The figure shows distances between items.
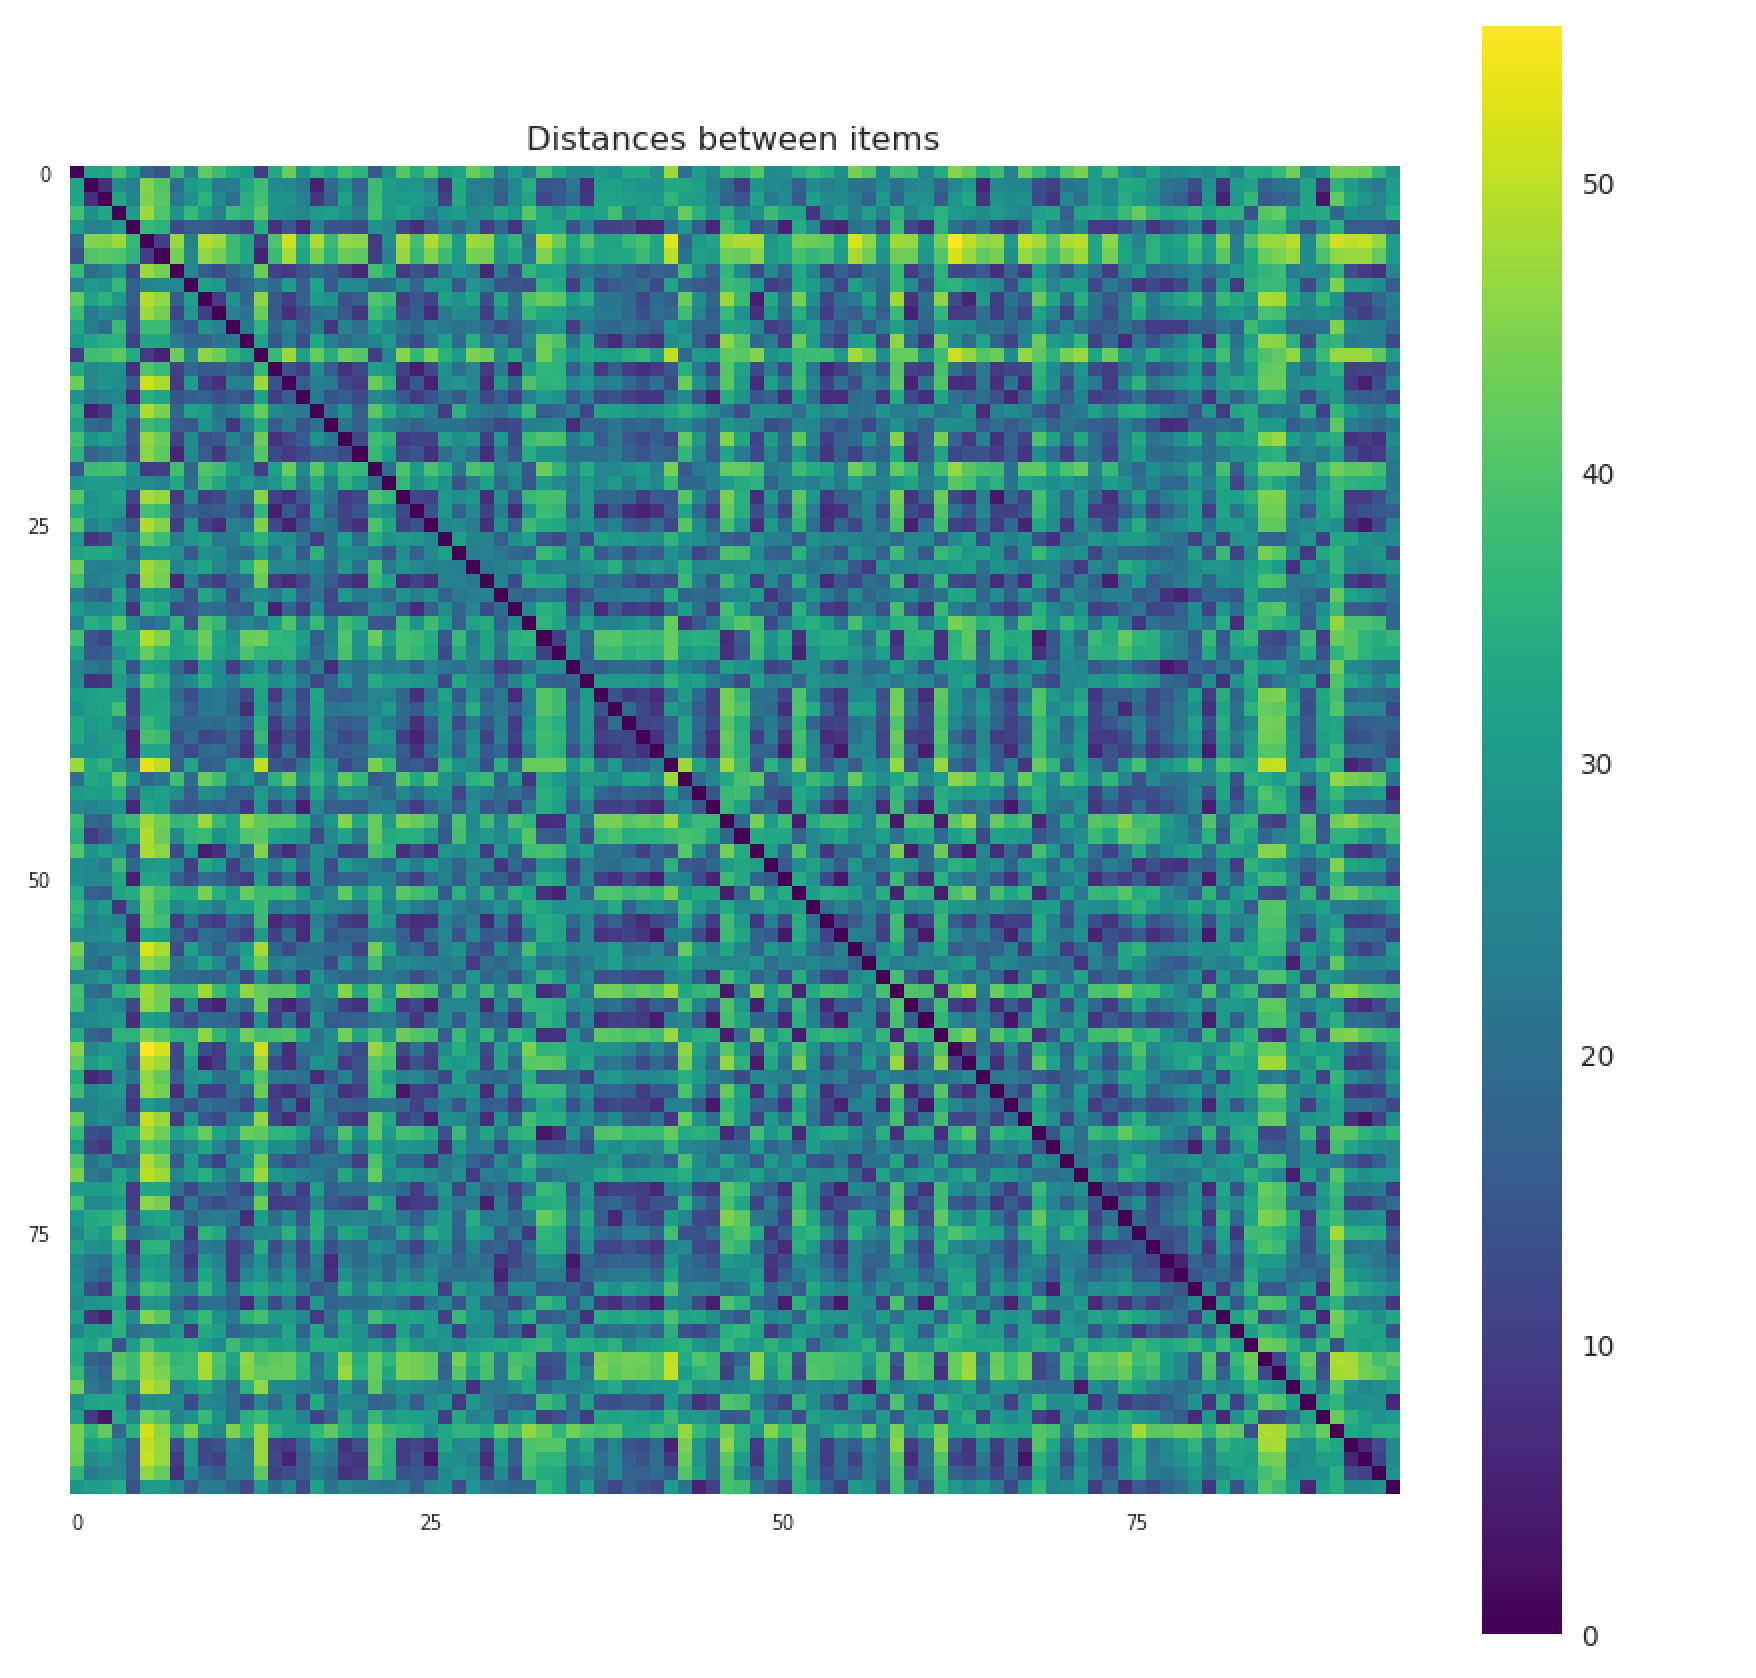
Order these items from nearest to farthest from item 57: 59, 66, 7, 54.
66, 54, 59, 7
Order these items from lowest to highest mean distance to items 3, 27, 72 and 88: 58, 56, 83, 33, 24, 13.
24, 56, 83, 33, 58, 13
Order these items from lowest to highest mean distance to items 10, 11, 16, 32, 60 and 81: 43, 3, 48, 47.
48, 43, 47, 3
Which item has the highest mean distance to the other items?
5
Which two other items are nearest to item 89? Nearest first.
83, 3
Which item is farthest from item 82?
89
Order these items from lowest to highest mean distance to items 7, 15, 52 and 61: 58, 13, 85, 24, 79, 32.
24, 79, 58, 85, 32, 13
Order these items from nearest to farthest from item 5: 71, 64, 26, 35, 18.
35, 18, 26, 64, 71
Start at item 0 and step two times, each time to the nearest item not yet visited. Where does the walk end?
6
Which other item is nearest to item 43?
32
